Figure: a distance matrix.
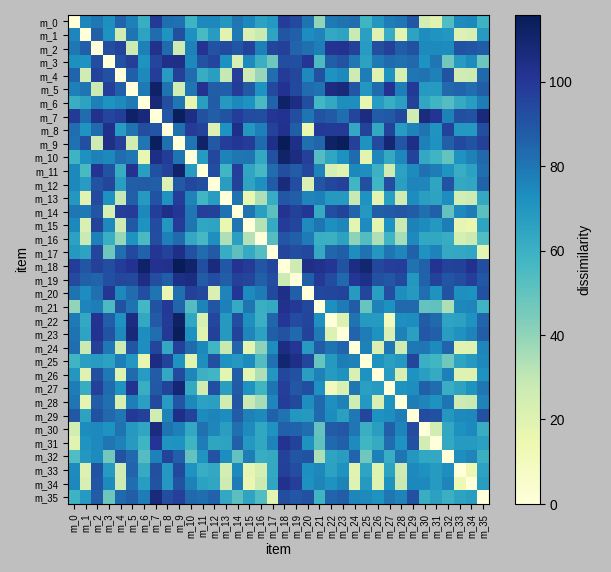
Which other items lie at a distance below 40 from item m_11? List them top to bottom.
m_22, m_23, m_27
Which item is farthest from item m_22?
m_9
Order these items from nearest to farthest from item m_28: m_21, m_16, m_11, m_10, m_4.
m_4, m_16, m_11, m_10, m_21
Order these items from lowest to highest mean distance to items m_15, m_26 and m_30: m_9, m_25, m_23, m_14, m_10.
m_25, m_10, m_23, m_14, m_9
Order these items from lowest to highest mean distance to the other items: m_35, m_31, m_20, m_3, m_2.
m_31, m_35, m_3, m_20, m_2
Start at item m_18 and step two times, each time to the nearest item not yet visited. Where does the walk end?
m_29
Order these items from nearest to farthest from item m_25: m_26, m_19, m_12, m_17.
m_26, m_17, m_12, m_19
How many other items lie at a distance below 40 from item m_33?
9
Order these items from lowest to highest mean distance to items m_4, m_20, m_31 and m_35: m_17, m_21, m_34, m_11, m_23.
m_34, m_17, m_21, m_11, m_23
